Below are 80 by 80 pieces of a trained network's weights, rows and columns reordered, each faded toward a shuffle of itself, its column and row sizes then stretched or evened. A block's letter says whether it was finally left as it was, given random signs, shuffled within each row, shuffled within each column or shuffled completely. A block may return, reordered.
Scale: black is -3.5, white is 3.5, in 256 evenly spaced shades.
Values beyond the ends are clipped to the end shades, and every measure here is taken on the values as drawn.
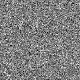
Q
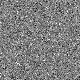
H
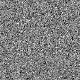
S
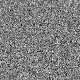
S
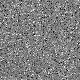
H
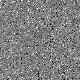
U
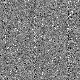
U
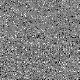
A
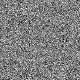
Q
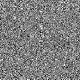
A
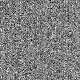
U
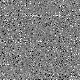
Q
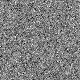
H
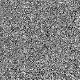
Q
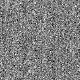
U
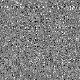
A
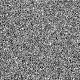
S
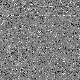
S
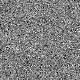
S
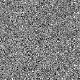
A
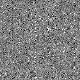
Q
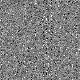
U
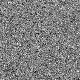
H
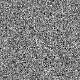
Q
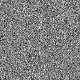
U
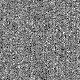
U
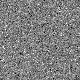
H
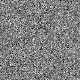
U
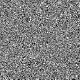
Q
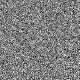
Q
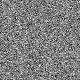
H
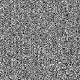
A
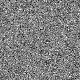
H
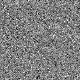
U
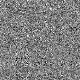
Q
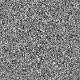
Q
